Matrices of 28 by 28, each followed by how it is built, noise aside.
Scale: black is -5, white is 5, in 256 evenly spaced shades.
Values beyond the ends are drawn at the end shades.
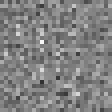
uneven columns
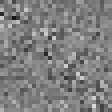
block diagonal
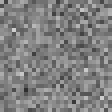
noise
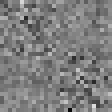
block diagonal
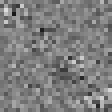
block diagonal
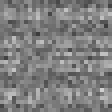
blocks
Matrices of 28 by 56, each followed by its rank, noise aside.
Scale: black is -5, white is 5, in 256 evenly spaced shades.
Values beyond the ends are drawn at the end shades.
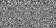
six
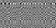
two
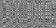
two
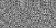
six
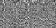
six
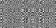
two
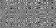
three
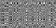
three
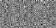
six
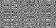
three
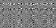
three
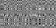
three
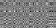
two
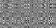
three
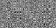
six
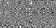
four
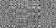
three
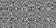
four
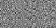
six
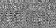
six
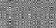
three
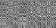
three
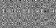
four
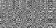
four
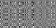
two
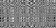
three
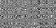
four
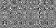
four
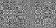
four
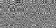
four
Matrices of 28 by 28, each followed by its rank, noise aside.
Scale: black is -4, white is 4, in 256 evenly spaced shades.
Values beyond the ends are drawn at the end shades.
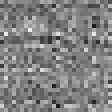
six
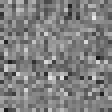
six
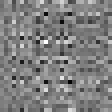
three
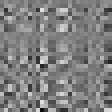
two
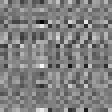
two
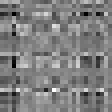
two
